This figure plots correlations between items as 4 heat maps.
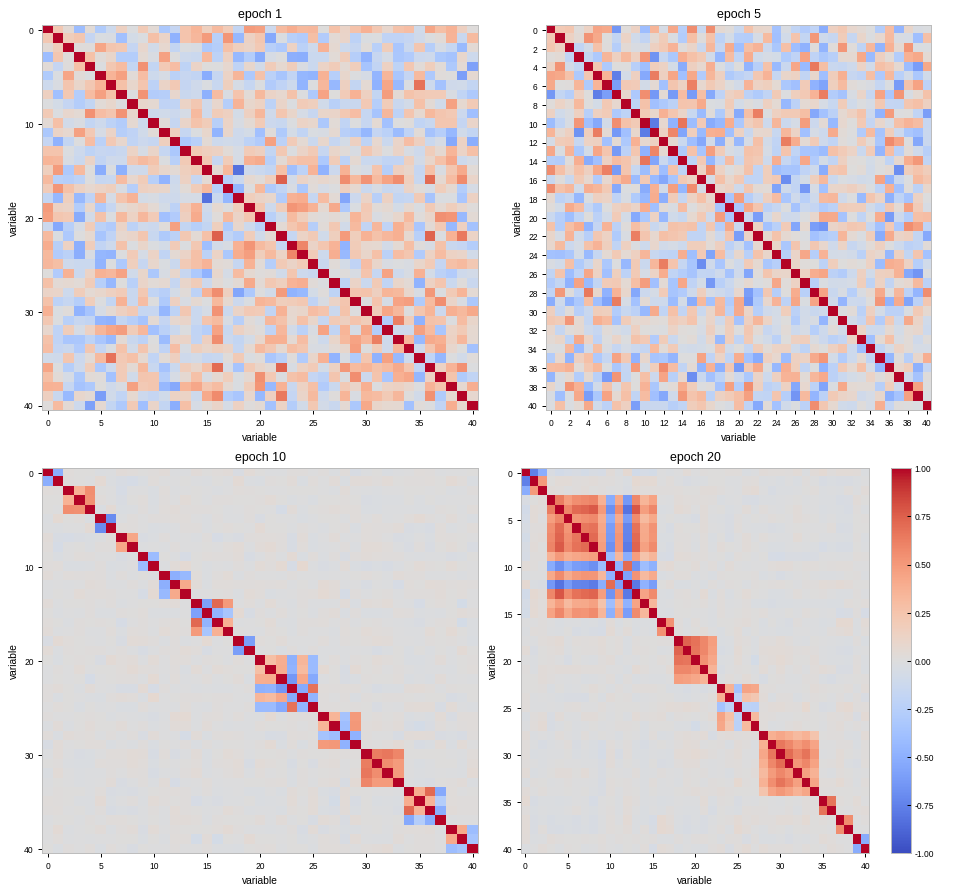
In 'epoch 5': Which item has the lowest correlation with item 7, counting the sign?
5
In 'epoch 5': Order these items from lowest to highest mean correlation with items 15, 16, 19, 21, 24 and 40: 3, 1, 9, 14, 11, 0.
11, 9, 1, 0, 14, 3
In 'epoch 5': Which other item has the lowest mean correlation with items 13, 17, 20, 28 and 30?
10
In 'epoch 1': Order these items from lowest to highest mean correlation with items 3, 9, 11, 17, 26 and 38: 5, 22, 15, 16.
16, 22, 15, 5
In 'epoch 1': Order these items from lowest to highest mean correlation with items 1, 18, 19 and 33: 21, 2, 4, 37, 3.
3, 4, 21, 2, 37
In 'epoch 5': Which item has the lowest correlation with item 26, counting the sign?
39
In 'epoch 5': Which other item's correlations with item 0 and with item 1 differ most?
28
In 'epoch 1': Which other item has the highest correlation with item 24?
23
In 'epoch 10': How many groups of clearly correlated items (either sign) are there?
13
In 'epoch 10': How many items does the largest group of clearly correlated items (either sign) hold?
6
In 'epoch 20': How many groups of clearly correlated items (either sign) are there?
9
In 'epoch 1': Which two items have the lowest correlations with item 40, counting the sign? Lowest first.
4, 12
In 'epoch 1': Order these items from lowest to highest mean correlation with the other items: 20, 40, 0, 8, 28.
40, 8, 28, 20, 0
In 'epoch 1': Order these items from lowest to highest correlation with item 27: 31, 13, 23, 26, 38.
38, 26, 13, 31, 23
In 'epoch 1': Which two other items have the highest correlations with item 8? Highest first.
38, 18
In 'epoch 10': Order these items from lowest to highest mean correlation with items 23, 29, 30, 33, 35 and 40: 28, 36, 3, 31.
28, 3, 36, 31
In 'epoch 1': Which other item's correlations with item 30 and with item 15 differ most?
18
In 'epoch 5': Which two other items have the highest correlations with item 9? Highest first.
22, 36
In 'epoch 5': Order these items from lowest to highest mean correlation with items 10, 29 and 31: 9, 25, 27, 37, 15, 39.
15, 25, 9, 39, 27, 37
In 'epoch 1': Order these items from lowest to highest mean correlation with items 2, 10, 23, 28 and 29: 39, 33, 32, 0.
39, 32, 33, 0
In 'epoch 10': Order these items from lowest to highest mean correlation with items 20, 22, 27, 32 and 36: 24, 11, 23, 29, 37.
23, 37, 11, 29, 24
